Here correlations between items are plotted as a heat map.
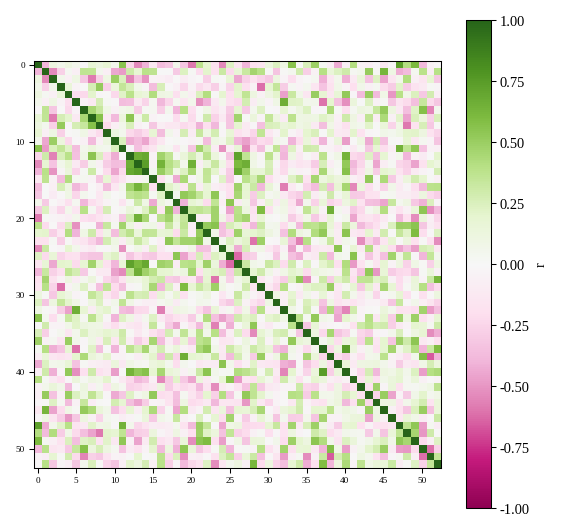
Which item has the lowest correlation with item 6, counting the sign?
51
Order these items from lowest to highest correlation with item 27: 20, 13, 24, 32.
32, 24, 20, 13
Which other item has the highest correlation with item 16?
13
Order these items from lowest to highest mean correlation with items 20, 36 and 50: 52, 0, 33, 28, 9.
52, 0, 28, 33, 9
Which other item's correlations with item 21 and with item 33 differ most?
23
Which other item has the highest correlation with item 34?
28
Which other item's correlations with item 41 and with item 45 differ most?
25
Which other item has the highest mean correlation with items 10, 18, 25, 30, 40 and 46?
37
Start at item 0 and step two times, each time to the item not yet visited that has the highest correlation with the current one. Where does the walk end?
11
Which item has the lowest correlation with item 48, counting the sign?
8
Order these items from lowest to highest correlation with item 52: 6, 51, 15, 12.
15, 6, 12, 51
